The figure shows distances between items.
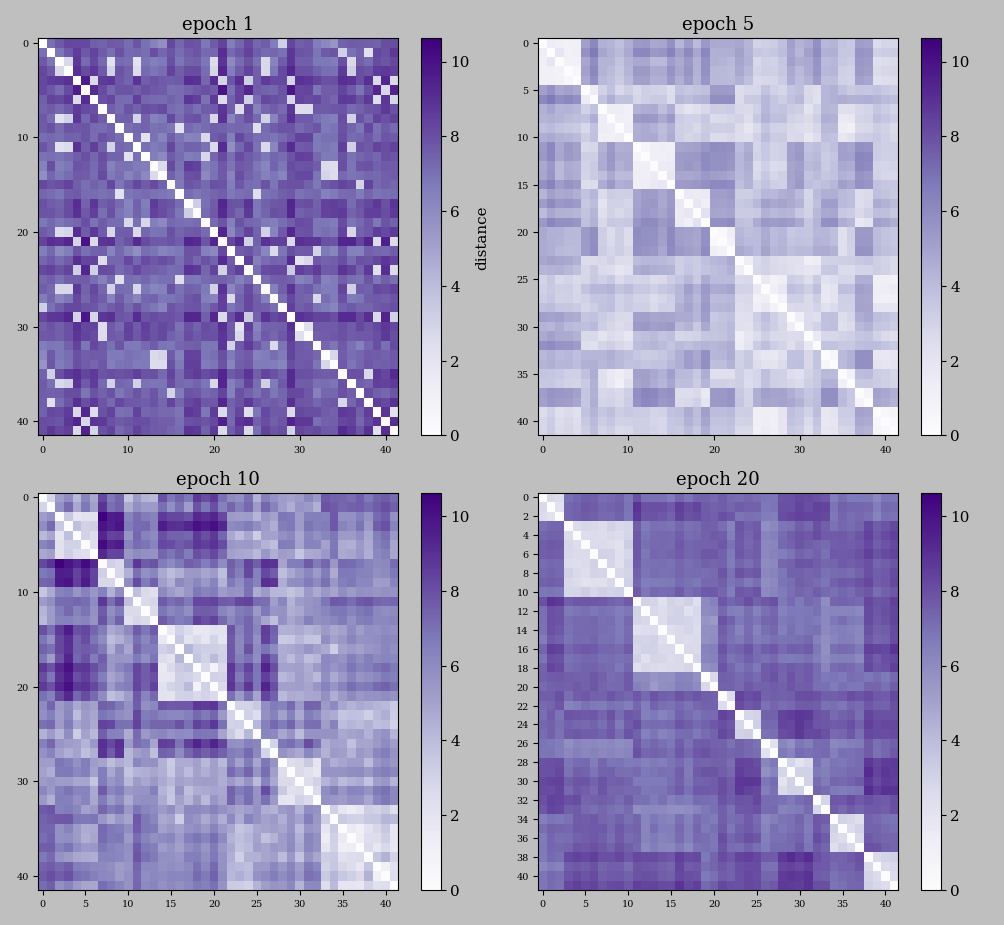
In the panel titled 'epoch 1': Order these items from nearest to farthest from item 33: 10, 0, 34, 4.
34, 0, 10, 4
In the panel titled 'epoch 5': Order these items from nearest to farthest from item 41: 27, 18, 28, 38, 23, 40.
40, 27, 28, 23, 18, 38
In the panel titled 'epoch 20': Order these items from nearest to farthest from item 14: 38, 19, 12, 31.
12, 19, 31, 38
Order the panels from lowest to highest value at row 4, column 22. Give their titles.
epoch 5, epoch 10, epoch 20, epoch 1
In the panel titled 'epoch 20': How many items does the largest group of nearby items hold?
8
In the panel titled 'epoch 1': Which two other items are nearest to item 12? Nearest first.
10, 19
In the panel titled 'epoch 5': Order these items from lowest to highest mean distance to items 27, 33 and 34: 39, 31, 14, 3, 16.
39, 31, 14, 3, 16
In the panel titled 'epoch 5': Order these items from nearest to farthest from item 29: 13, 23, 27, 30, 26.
30, 23, 27, 26, 13
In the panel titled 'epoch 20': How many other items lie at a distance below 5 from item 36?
3
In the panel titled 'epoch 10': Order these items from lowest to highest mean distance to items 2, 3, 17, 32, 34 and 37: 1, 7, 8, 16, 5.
5, 16, 1, 8, 7
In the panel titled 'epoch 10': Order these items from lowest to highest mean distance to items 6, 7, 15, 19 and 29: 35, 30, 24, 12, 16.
30, 16, 35, 12, 24
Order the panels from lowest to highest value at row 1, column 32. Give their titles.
epoch 10, epoch 5, epoch 1, epoch 20
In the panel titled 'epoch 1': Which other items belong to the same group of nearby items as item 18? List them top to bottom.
17
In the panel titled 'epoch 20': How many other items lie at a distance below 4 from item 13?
7
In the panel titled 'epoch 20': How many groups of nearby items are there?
11
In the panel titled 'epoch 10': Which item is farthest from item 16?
3
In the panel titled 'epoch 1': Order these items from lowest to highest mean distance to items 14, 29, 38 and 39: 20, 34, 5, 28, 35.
34, 35, 28, 20, 5
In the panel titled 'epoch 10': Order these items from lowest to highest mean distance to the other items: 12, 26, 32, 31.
32, 31, 12, 26
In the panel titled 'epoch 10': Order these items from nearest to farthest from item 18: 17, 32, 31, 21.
21, 17, 31, 32
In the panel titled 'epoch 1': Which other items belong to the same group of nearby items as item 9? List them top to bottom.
16, 25
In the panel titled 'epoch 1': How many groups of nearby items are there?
12
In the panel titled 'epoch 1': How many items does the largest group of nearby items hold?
7
